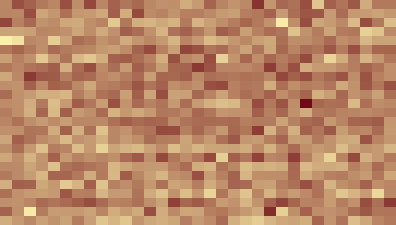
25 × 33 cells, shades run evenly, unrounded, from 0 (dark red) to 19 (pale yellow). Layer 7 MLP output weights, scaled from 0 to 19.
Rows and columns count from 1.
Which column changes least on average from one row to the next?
2
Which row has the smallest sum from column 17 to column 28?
9
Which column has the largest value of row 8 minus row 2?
26
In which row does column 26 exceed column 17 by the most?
8
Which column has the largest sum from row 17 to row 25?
21
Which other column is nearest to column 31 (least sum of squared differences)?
32
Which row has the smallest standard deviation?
14
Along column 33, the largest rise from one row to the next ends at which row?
24
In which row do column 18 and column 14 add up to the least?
18
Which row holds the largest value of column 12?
17
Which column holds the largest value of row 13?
5
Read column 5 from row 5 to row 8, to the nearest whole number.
16 8 12 7
